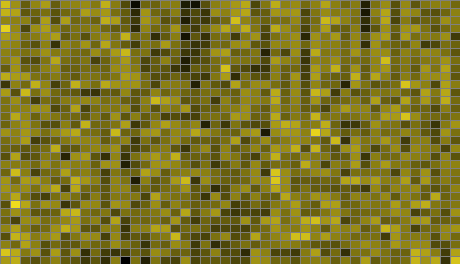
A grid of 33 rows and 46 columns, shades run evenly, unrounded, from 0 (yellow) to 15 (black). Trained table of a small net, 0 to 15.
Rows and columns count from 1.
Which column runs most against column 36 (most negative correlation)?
33
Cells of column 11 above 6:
26
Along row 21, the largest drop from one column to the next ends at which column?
31
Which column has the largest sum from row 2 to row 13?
19
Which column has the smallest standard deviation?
10
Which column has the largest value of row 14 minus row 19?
6
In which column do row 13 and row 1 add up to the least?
28
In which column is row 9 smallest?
23
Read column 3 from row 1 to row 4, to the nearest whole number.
9 9 6 10
